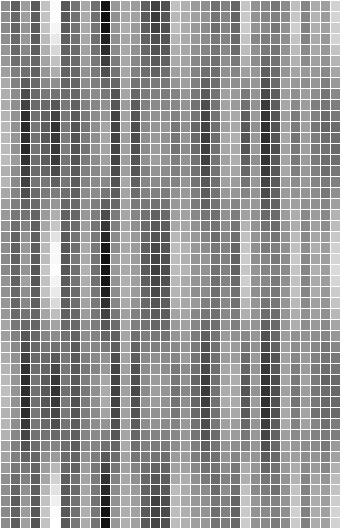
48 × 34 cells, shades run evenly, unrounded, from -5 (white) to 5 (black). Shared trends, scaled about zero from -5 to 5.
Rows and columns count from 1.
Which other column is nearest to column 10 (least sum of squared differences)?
2
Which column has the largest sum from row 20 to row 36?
11
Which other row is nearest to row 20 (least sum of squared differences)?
43
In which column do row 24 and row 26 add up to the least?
6
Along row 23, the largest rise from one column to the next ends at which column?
7
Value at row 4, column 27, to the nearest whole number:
0
